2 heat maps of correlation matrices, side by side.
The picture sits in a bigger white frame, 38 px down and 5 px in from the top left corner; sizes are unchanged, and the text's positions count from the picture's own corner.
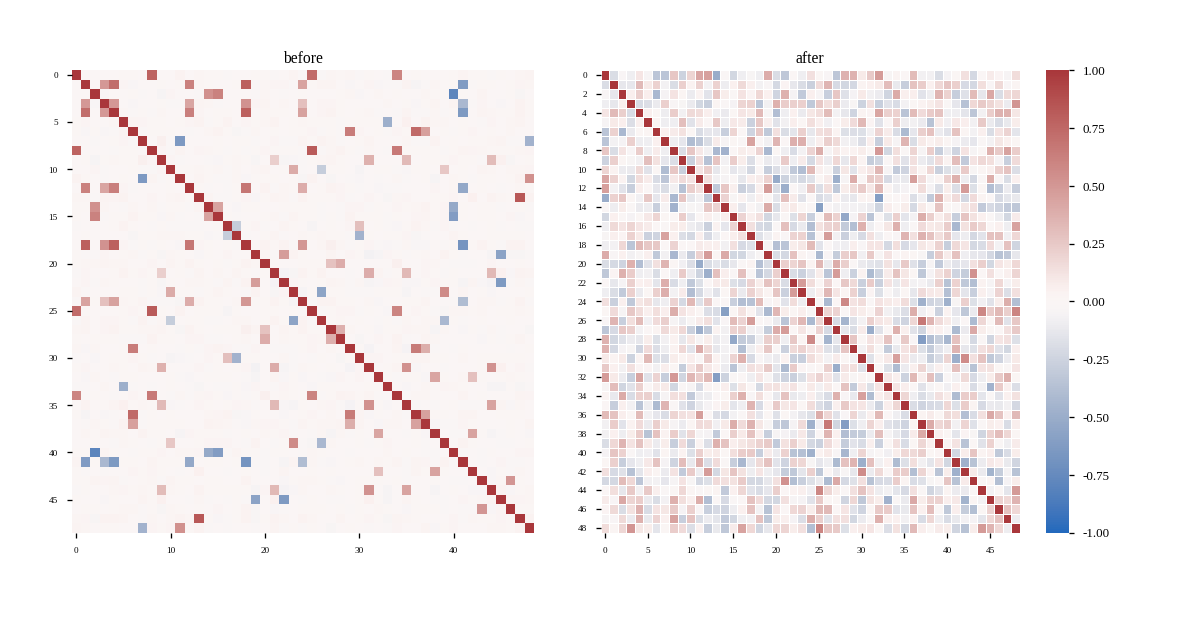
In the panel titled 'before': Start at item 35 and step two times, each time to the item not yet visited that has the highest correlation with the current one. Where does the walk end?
44
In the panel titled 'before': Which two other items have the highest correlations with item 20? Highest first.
28, 27
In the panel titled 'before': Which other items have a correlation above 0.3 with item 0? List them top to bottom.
8, 25, 34
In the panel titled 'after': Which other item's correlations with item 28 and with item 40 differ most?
24
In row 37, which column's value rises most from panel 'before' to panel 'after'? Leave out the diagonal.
26
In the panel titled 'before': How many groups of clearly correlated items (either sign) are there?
14
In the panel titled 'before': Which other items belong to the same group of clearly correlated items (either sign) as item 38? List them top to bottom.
32, 42
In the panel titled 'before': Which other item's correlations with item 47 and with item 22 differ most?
13
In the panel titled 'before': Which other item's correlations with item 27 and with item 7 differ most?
11
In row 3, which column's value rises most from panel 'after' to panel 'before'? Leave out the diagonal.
18
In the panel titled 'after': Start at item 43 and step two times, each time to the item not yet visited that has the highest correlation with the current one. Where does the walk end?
27
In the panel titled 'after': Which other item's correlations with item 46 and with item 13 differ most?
32
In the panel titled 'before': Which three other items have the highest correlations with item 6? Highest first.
36, 29, 37
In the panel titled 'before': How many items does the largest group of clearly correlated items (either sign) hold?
7
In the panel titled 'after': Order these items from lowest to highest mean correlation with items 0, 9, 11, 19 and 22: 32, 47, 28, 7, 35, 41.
47, 7, 35, 32, 28, 41
